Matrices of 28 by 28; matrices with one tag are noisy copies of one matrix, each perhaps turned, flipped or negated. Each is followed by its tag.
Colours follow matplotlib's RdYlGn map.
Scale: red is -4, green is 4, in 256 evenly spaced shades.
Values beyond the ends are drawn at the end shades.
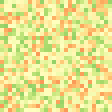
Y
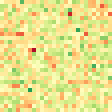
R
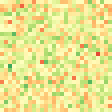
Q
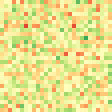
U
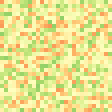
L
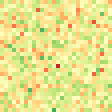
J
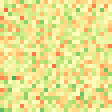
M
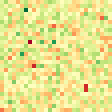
J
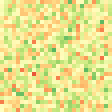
R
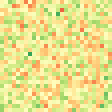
Q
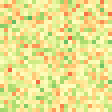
M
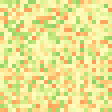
J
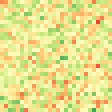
Y
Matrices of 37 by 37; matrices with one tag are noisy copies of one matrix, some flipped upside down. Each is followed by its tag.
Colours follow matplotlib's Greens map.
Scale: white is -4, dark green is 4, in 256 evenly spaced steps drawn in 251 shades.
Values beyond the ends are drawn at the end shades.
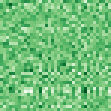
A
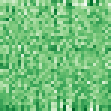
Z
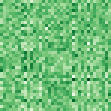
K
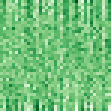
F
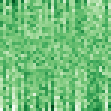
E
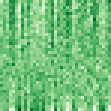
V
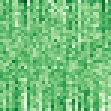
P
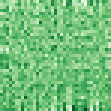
Z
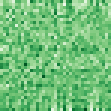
Z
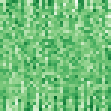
F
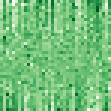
E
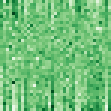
E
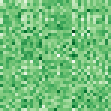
K
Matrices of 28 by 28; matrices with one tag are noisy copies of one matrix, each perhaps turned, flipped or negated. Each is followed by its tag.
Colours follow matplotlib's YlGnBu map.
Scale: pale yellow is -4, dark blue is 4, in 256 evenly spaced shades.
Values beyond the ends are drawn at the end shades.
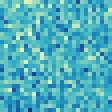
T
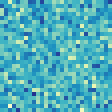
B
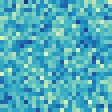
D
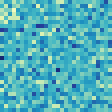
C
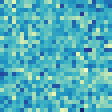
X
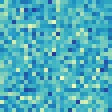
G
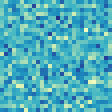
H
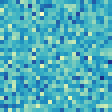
G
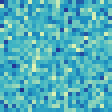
B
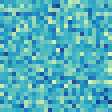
C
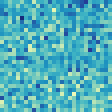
T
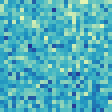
T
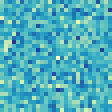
G
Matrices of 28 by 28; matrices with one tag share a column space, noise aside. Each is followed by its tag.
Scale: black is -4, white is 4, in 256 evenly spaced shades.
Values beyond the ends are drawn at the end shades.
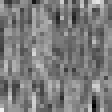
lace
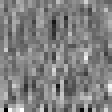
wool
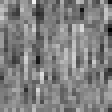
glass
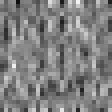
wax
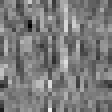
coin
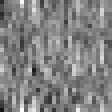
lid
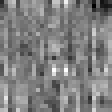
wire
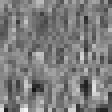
wool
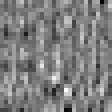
wax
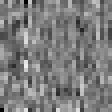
wax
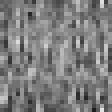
lid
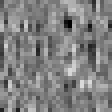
coin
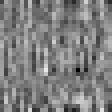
lid
